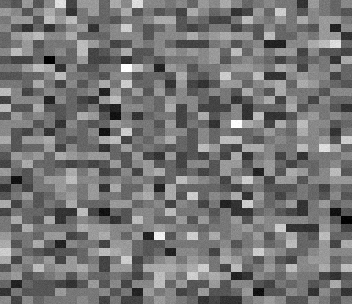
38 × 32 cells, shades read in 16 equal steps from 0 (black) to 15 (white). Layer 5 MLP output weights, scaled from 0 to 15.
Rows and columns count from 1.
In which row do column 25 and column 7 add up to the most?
5
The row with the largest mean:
34
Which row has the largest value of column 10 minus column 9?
13
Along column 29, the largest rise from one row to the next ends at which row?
38
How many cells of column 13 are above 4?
32
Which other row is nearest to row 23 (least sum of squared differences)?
26
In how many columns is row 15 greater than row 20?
12
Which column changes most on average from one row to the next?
22
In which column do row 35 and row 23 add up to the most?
18
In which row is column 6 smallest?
31
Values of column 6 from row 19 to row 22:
4 10 5 7
